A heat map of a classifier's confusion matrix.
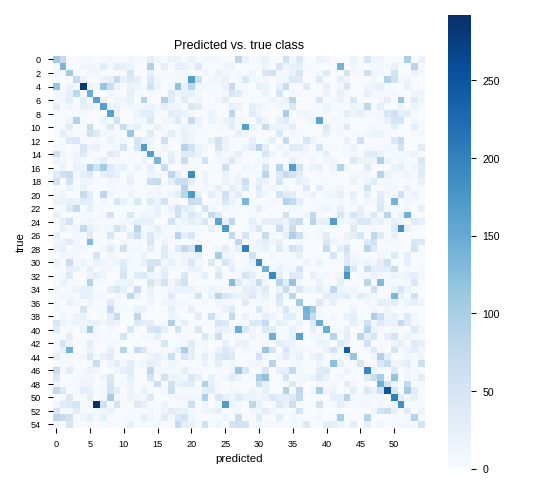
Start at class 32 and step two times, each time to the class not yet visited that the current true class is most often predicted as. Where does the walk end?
2
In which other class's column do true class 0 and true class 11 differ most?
52
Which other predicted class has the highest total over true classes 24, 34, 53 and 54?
41
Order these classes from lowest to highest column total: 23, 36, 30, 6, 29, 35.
23, 29, 6, 30, 36, 35
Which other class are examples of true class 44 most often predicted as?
48
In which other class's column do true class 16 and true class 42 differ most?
35
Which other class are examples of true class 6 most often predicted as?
51
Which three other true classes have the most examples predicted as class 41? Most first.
24, 45, 34
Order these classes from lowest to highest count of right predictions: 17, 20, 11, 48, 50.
17, 11, 48, 20, 50
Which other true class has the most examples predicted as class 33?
16
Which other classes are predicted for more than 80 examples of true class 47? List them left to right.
30, 31, 48, 50
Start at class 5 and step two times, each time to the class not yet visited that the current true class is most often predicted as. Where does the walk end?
20
